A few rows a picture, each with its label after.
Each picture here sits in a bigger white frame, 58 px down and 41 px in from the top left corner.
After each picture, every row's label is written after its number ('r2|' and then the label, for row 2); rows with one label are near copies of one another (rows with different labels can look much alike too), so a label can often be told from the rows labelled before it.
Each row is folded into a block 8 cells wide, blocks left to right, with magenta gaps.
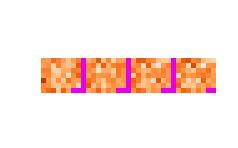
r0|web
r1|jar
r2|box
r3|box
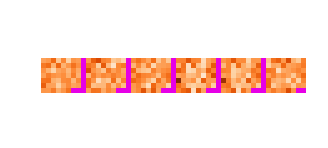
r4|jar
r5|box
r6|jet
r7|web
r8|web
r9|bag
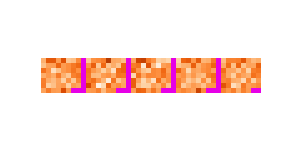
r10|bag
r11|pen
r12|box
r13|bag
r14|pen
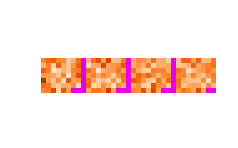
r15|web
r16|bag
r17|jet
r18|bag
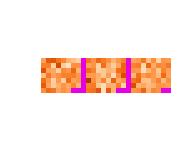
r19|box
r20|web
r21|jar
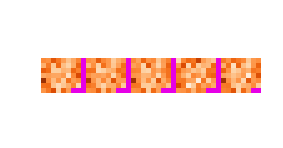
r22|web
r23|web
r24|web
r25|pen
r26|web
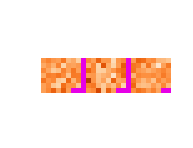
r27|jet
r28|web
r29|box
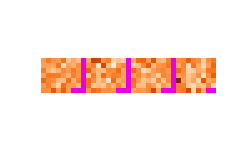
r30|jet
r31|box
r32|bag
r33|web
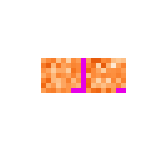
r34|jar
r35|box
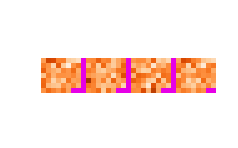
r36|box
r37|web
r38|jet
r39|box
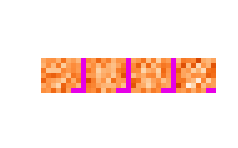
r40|jet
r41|web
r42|jar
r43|pen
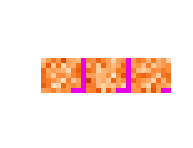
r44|pen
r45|web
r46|jet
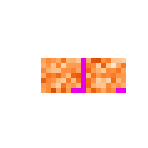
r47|jet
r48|box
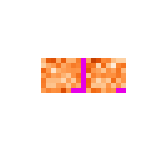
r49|bag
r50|box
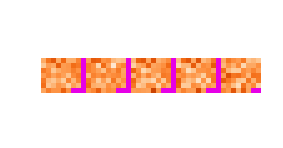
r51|bag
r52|box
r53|bag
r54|bag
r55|jet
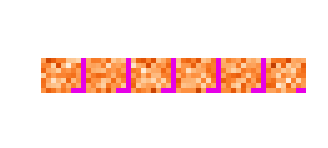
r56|box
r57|jet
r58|bag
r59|bag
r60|jet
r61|pen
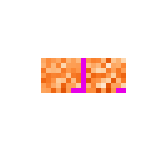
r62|jet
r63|jet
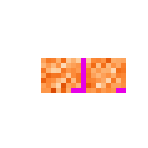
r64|jet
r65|pen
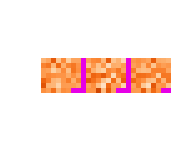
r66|jar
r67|jet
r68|jet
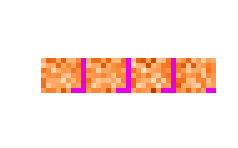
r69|bag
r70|bag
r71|bag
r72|jar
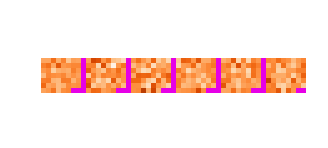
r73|jar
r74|box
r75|jet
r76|bag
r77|jar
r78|web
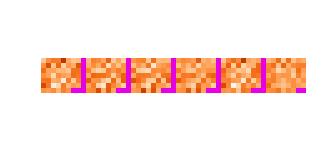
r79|pen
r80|jet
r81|jet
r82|jet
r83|pen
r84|jar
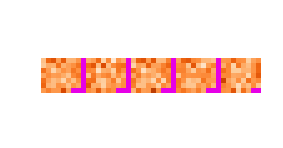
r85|bag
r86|jar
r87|bag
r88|box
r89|web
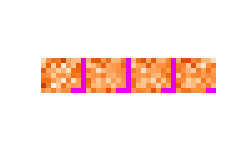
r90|pen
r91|bag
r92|bag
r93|box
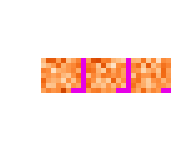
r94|bag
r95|box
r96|jar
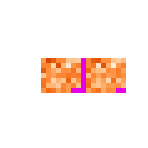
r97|box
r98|box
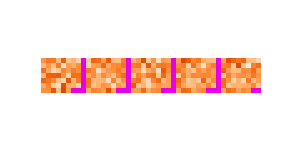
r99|jet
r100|bag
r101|jar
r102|box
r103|box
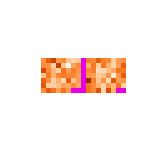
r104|box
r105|web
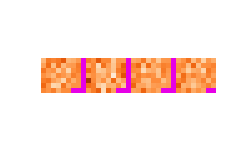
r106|pen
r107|web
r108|jar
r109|jar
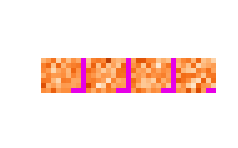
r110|jar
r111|pen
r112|box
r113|jet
